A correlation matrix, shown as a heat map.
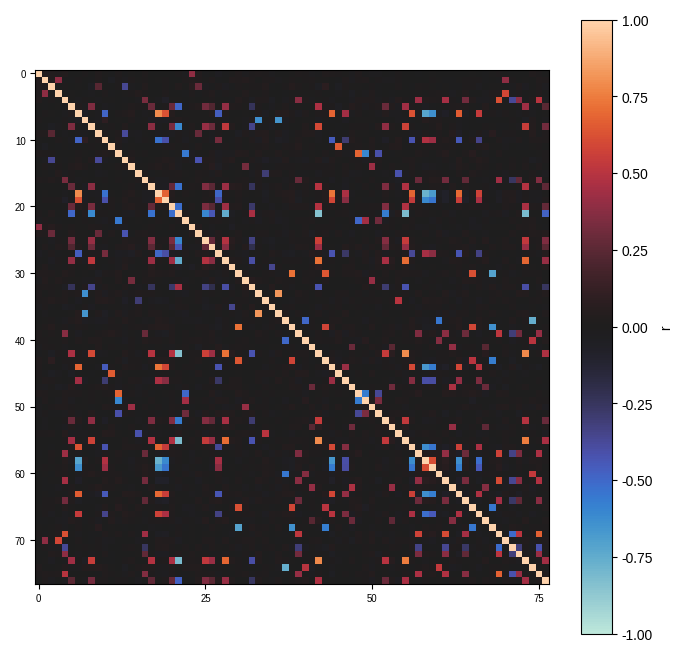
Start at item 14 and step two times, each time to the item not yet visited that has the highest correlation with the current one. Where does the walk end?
31
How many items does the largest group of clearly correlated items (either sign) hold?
14
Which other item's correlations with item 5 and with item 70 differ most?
3
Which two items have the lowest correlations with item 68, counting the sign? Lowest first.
30, 38
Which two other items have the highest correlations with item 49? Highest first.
22, 51
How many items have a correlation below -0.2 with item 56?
4
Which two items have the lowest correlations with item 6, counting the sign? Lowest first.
58, 59
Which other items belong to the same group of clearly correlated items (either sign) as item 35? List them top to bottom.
29
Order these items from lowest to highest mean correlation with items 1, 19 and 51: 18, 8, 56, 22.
8, 22, 56, 18
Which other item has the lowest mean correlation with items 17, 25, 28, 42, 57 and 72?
21
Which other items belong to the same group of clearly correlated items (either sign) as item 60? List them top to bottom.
37, 40, 74
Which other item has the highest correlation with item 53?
62
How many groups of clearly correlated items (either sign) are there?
15
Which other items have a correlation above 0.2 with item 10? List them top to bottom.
27, 58, 59
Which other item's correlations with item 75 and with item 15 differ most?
69
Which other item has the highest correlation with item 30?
38
